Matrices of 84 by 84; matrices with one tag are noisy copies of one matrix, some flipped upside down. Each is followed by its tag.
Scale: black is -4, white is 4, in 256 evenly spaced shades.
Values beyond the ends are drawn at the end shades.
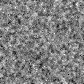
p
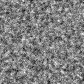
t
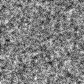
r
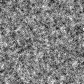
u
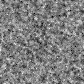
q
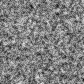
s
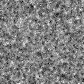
s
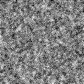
u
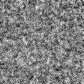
s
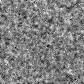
r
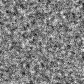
t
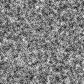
s
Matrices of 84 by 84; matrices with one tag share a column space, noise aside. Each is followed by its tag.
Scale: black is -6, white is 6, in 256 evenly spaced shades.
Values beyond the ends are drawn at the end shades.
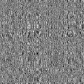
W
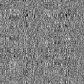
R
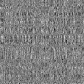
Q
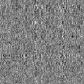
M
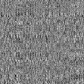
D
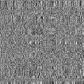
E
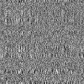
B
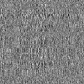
R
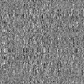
R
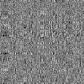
W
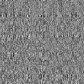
D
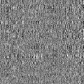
M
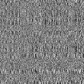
B
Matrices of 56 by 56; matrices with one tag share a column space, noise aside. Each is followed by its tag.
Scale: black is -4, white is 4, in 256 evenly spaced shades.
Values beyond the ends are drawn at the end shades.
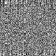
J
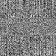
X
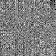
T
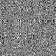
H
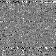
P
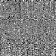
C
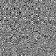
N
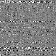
P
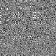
N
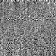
C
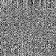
T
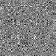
H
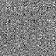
H
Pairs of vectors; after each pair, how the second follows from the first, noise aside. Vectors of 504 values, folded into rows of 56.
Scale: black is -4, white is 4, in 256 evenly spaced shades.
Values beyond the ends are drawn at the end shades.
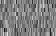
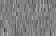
shrunk.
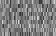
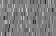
reversed, partly zeroed.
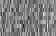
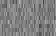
wrapped around, negated, shrunk.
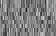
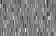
negated, partly zeroed.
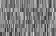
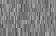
wrapped around, negated, shrunk.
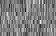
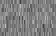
wrapped around, negated, shrunk.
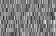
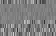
reversed, partly zeroed.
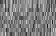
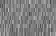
reversed, negated, shrunk.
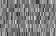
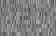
reversed, negated, shrunk.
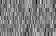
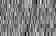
copied.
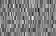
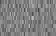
shrunk.
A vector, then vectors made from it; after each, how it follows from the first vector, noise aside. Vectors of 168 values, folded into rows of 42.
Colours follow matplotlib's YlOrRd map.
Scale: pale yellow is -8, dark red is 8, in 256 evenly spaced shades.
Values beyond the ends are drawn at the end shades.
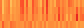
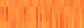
reversed, shrunk.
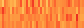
sign-scrambled.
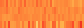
reversed, negated, partly zeroed.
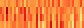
reversed, scaled up.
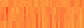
reversed, shrunk.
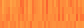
shrunk.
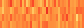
sign-scrambled.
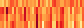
reversed, scaled up.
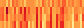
reversed, scaled up.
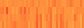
reversed, shrunk.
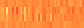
reversed, negated, partly zeroed.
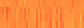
reversed, shrunk.
